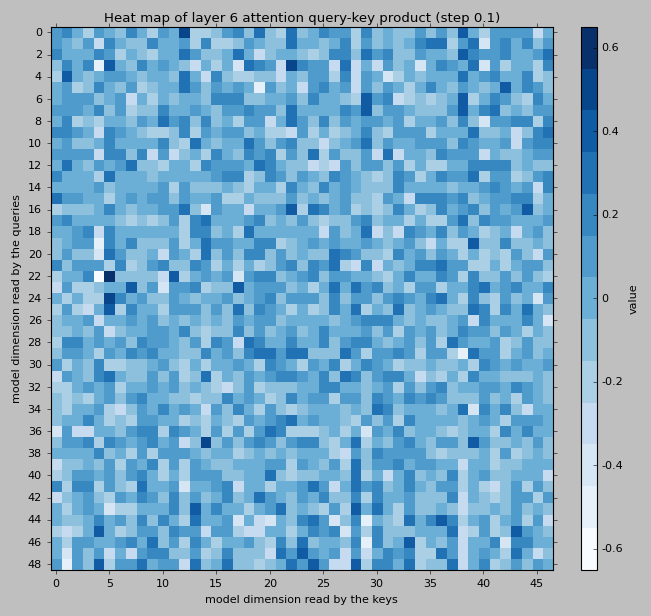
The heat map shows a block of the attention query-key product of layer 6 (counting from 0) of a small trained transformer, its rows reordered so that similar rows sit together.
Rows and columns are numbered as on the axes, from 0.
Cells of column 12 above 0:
17
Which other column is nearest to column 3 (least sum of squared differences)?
2
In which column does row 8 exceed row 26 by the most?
46
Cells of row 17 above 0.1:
7
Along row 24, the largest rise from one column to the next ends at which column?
5
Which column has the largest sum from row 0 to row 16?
38
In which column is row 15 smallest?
33
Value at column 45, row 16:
-0.1
